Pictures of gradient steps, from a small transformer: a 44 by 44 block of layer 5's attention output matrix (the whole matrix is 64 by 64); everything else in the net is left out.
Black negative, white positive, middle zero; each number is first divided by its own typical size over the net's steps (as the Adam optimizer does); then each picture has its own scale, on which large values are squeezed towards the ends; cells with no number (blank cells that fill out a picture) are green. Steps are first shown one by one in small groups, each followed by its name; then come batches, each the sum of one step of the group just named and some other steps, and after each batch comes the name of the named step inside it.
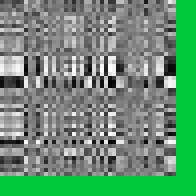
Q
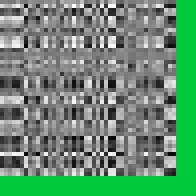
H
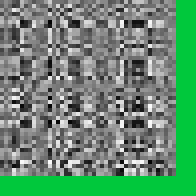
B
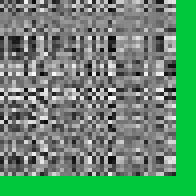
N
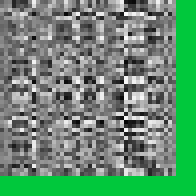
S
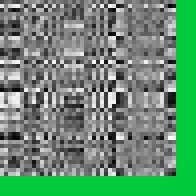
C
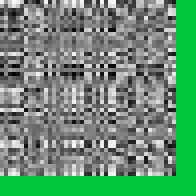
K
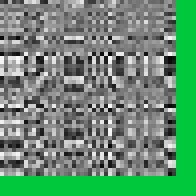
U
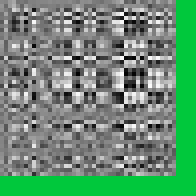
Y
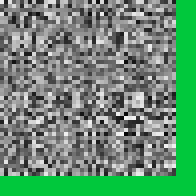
S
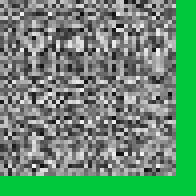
S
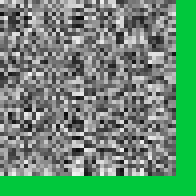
K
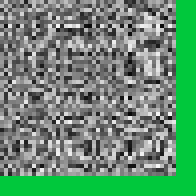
S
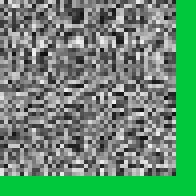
C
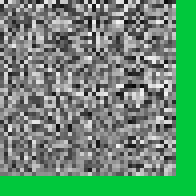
Y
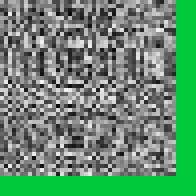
N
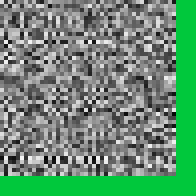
Q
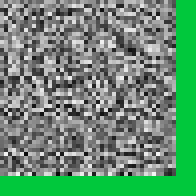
H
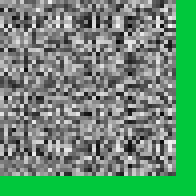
Q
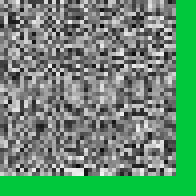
K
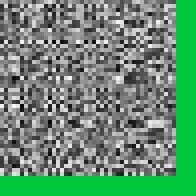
B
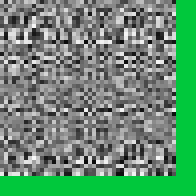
U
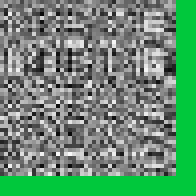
Q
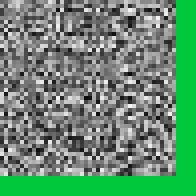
H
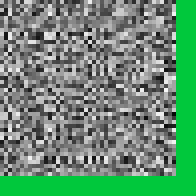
Q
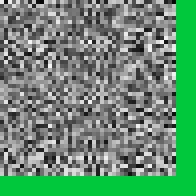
K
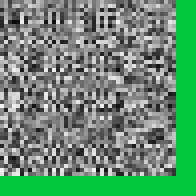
C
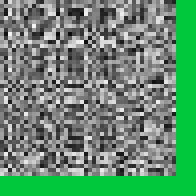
H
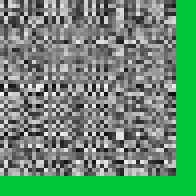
C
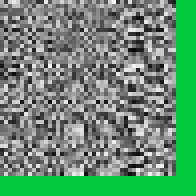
K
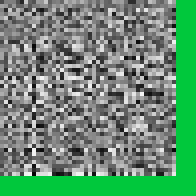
Y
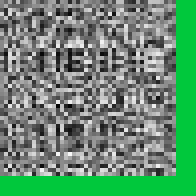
S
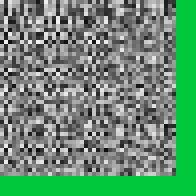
K
